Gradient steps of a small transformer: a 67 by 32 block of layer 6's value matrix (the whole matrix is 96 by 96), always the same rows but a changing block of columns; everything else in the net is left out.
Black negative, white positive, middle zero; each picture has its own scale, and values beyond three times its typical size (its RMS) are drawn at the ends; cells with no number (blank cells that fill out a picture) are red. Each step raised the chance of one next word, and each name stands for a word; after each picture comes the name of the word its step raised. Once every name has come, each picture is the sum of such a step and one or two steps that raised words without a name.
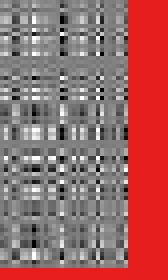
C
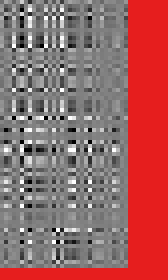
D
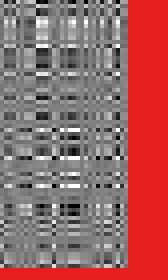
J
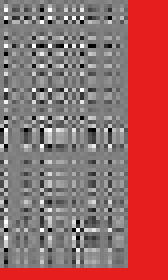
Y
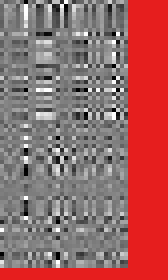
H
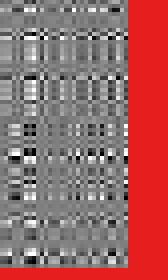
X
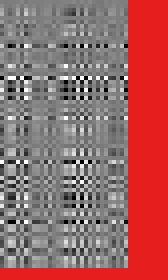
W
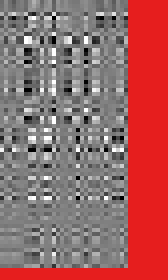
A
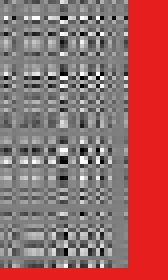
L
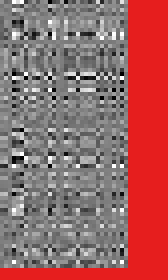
J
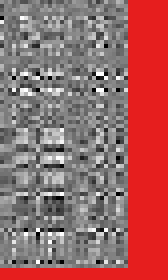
Y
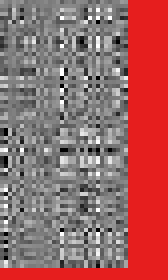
L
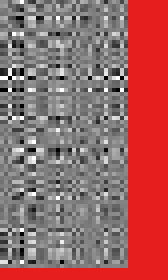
D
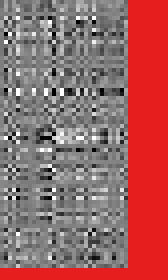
A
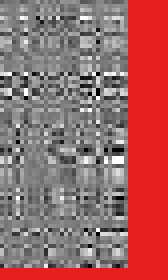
L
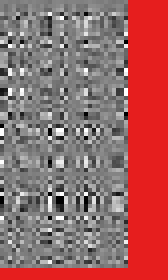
Y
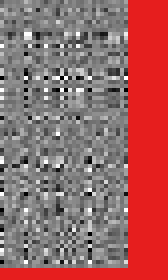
W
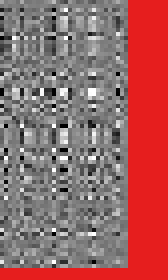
X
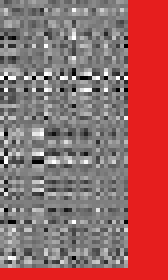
W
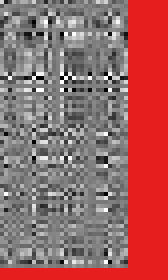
J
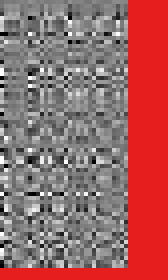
L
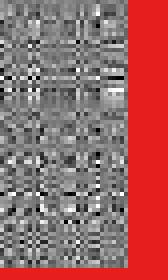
W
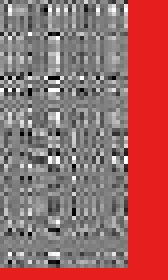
H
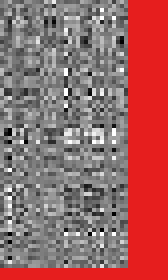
J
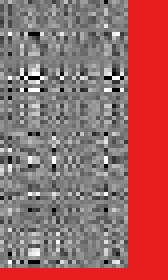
H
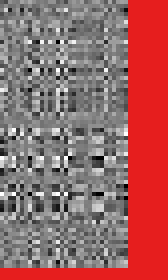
X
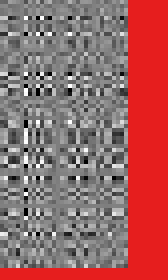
L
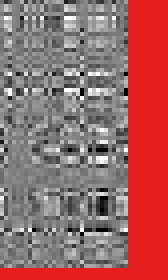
D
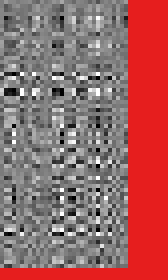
W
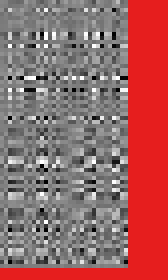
W
